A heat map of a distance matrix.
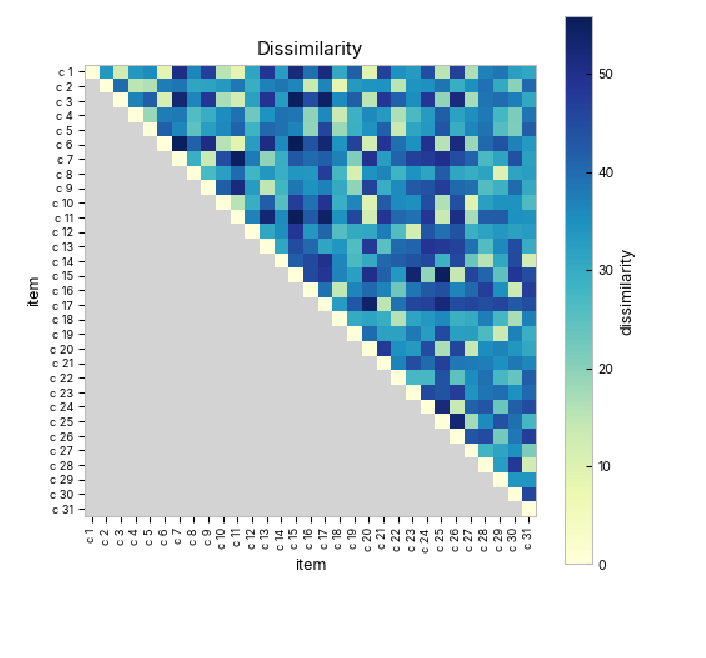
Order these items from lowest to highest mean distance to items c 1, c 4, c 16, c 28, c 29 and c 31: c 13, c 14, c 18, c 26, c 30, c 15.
c 18, c 14, c 30, c 13, c 26, c 15
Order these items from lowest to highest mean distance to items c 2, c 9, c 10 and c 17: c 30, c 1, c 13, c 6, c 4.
c 4, c 13, c 30, c 1, c 6
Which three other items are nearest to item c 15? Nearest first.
c 26, c 24, c 29
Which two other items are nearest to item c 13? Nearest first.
c 9, c 7
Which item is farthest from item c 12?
c 15
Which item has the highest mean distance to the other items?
c 17
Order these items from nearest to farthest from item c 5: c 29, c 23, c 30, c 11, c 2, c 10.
c 2, c 30, c 29, c 23, c 10, c 11
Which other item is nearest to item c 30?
c 16
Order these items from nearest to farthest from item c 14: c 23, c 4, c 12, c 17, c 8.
c 8, c 12, c 4, c 23, c 17
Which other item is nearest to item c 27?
c 10
